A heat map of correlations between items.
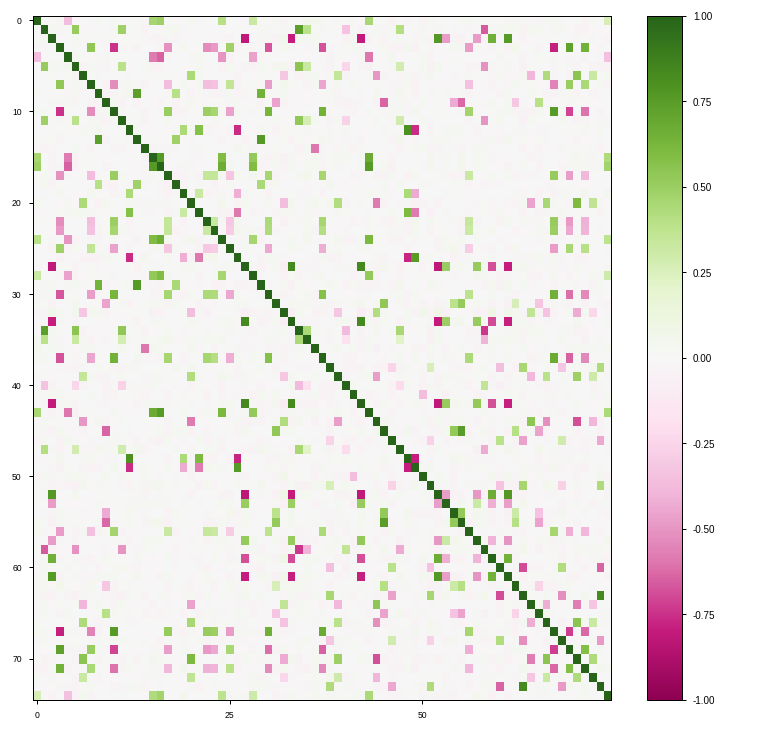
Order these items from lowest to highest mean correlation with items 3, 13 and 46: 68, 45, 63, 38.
63, 38, 45, 68
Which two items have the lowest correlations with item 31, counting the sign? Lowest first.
9, 65
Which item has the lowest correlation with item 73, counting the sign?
60
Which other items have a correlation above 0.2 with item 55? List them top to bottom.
31, 45, 54, 62
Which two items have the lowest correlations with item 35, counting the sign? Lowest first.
58, 40
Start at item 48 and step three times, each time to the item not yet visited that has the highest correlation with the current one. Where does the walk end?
19
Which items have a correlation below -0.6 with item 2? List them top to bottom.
27, 33, 42
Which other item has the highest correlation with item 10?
67
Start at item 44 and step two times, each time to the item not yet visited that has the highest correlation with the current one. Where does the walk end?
32
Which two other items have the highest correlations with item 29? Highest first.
13, 8
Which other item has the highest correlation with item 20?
70
